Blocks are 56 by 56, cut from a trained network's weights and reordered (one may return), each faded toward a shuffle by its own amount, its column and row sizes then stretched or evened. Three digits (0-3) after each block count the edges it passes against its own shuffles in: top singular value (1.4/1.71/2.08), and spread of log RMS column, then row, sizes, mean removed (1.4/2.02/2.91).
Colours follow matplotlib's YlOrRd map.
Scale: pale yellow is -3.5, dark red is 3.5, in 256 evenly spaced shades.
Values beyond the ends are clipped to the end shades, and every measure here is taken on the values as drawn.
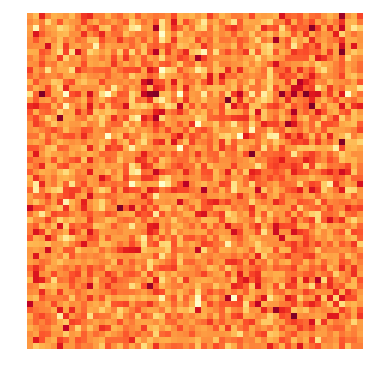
1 1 1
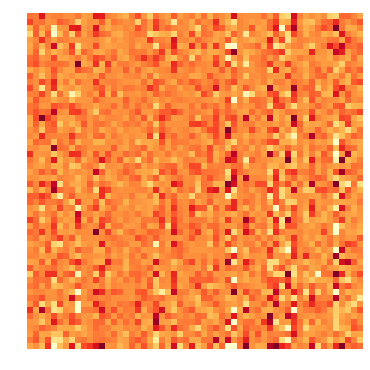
0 3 1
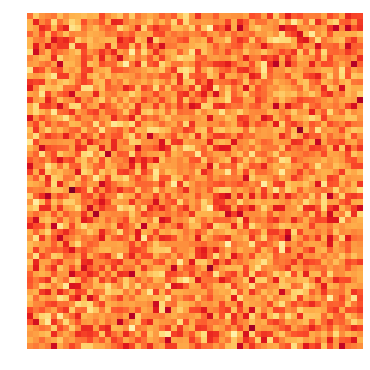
2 0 0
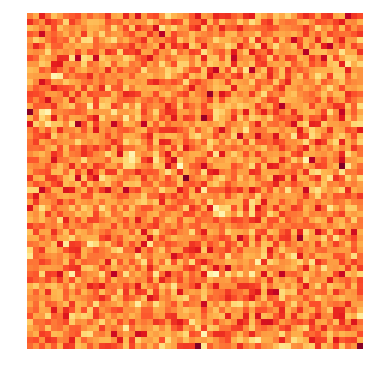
2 0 1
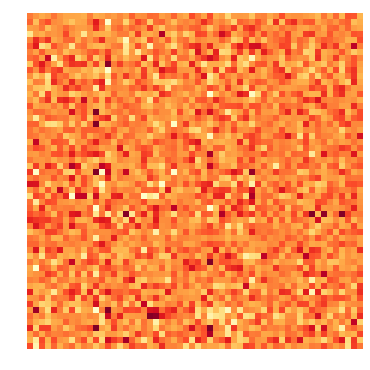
0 2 1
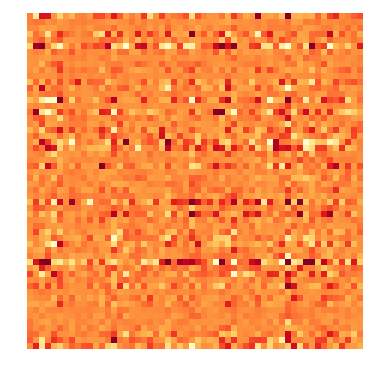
0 2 3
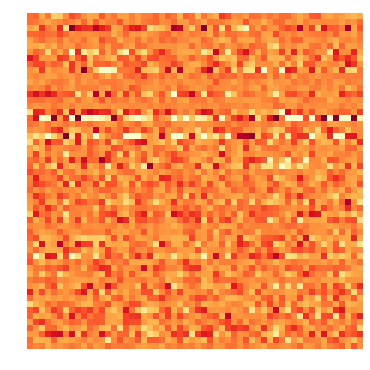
2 0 3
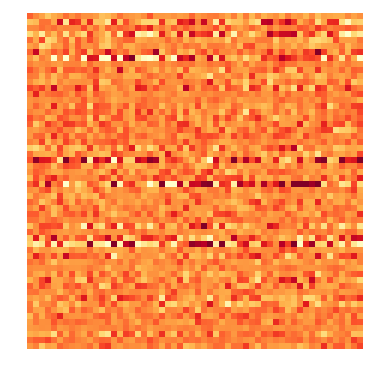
3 0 3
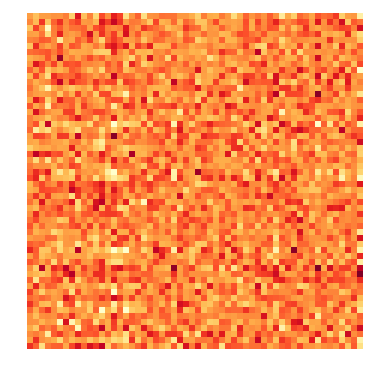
2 2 1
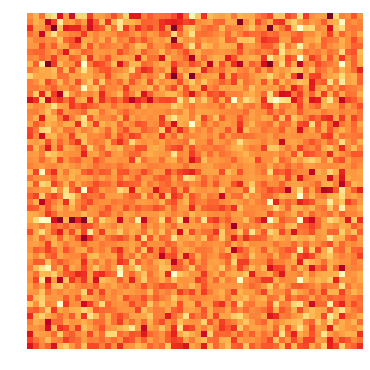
0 2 2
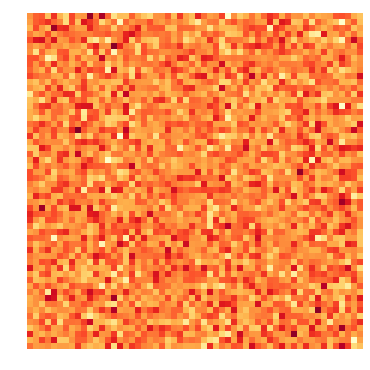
0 1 0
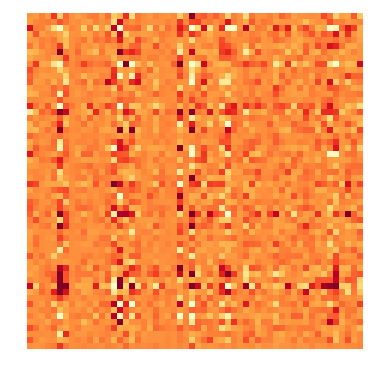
2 3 2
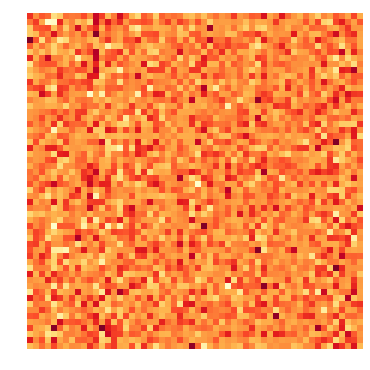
0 2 0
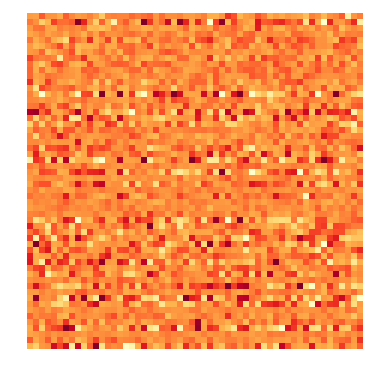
0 0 3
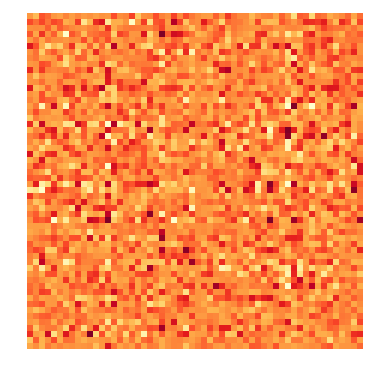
1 2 2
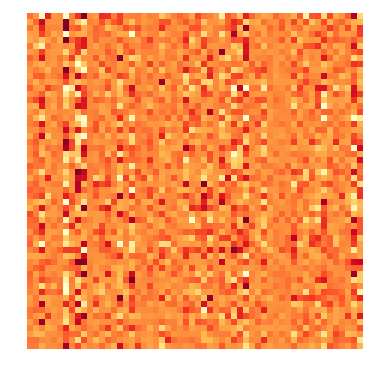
1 3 0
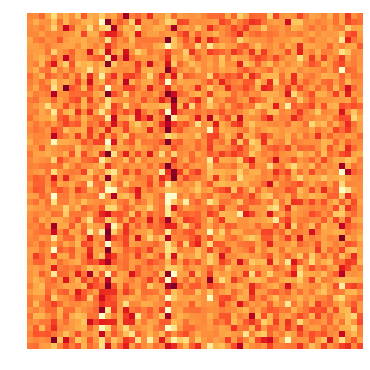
0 3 0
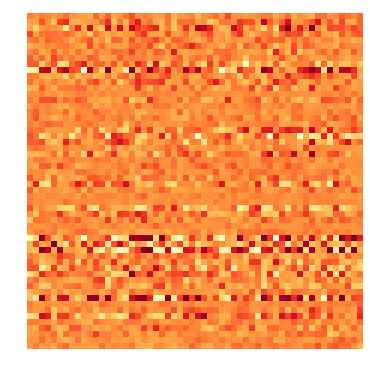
3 0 3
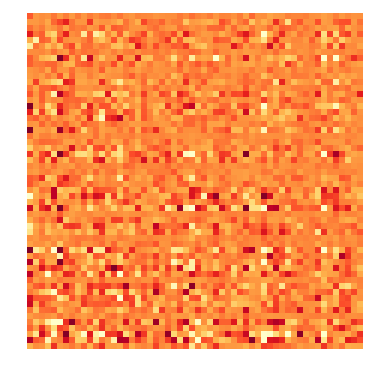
2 2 3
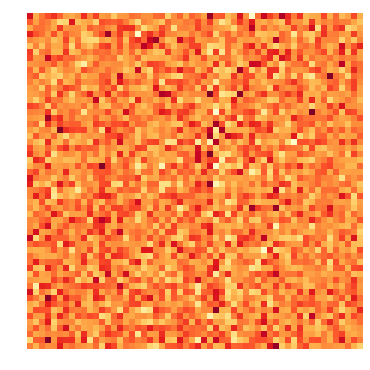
0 2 0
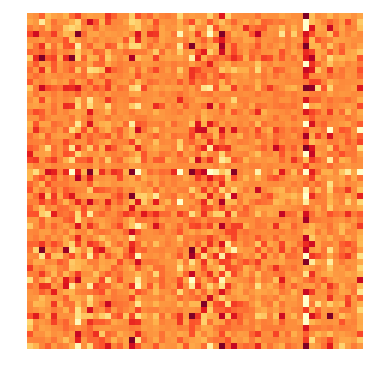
1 3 2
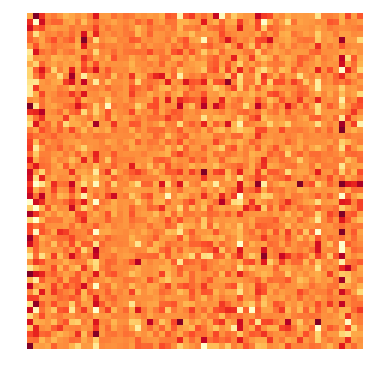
0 3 1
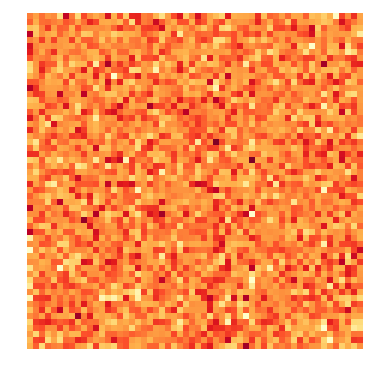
1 1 0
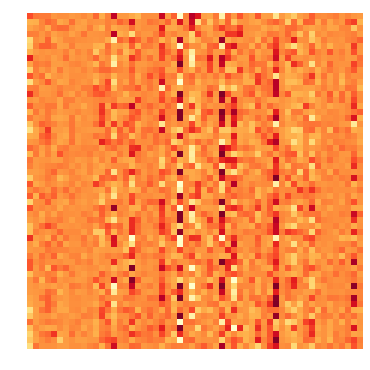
3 3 0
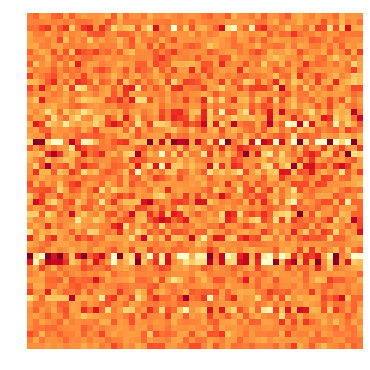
3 0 3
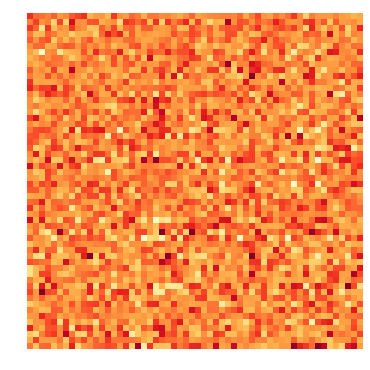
1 0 2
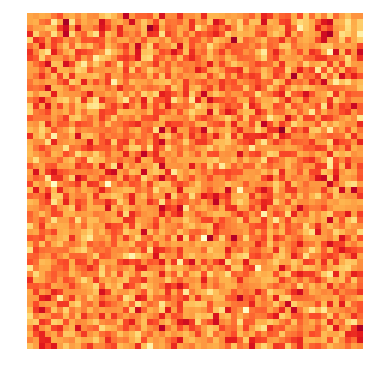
1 0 0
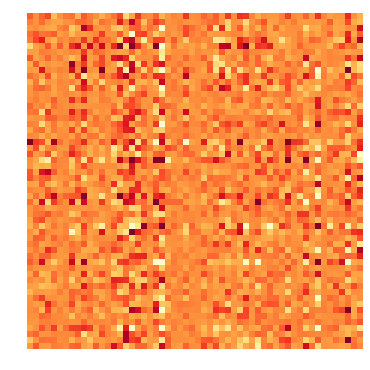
0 3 2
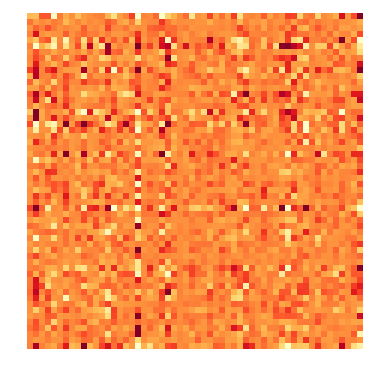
0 3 2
